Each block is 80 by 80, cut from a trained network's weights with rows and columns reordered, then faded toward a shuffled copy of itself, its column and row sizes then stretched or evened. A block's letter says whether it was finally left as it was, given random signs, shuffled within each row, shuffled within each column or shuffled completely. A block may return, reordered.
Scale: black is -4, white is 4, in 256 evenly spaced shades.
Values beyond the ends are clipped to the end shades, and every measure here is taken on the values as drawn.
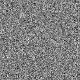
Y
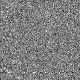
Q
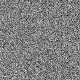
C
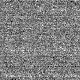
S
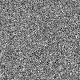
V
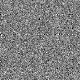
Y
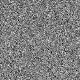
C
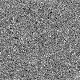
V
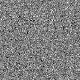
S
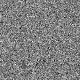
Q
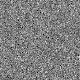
C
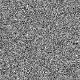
Y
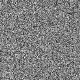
C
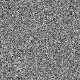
Y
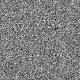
Q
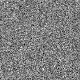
Y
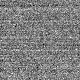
Q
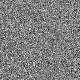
Y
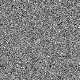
Q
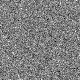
V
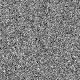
V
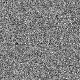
Q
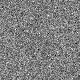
V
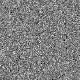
C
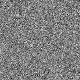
Q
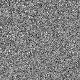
Q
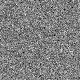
V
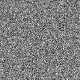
C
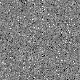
C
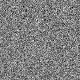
Q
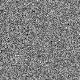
Y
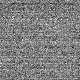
S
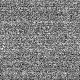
Q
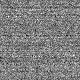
Q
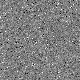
V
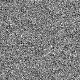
C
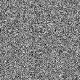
S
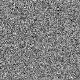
Y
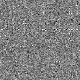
S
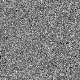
C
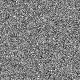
V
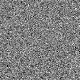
S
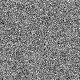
V
